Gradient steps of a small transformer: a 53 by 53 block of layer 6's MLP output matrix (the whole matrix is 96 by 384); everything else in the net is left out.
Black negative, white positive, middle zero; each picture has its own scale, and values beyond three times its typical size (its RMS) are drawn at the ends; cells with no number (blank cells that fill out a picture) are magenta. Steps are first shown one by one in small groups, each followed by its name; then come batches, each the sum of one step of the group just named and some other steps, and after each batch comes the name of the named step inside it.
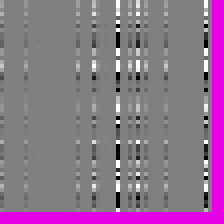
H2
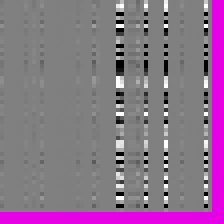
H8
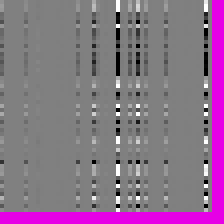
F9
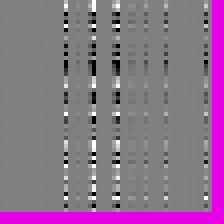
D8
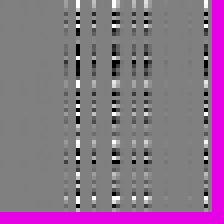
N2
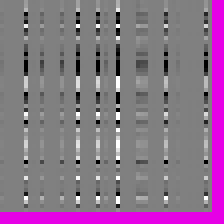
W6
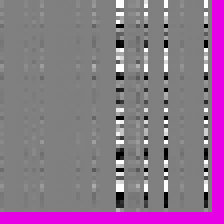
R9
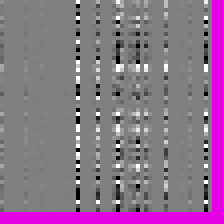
R9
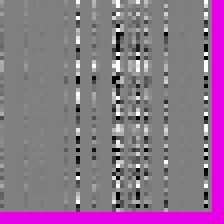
H2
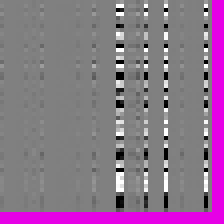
R9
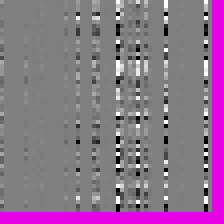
R9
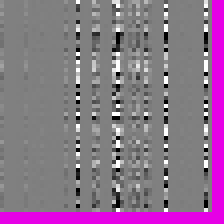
H2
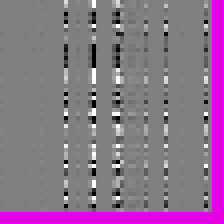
D8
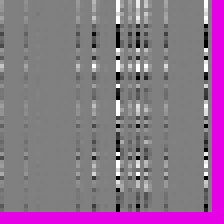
H2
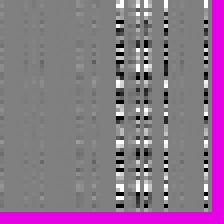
H8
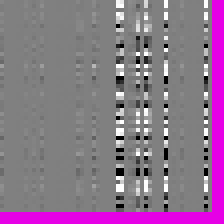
R9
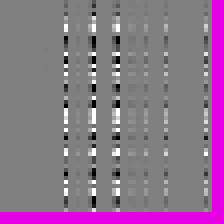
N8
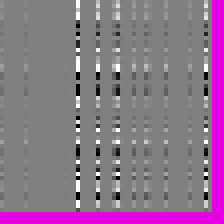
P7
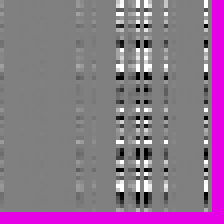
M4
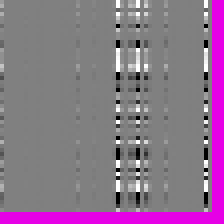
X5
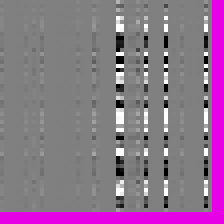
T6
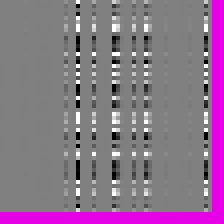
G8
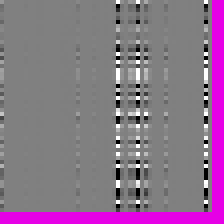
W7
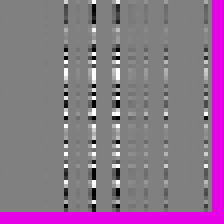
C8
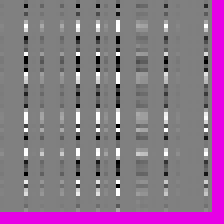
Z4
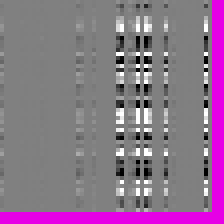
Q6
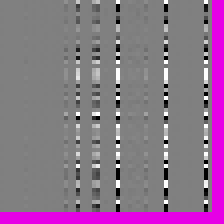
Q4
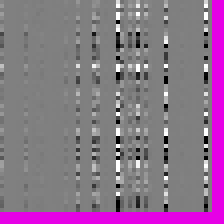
X5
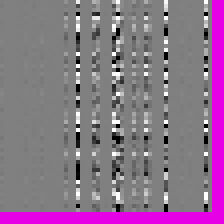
G8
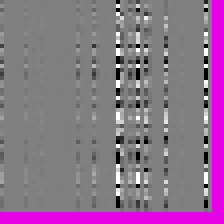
T6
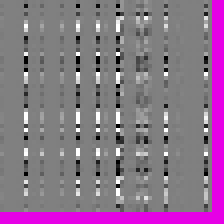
Z4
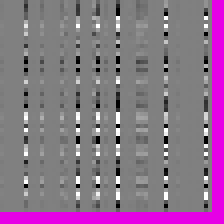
Z4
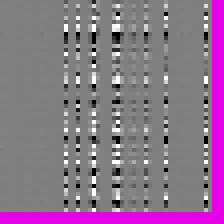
N8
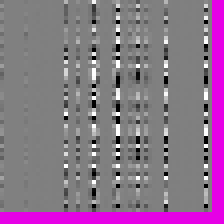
C8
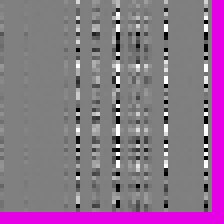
Q4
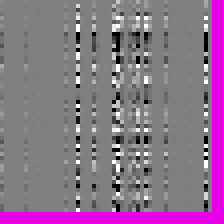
Q6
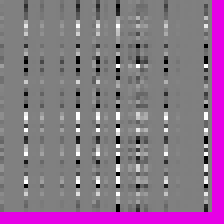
Z4
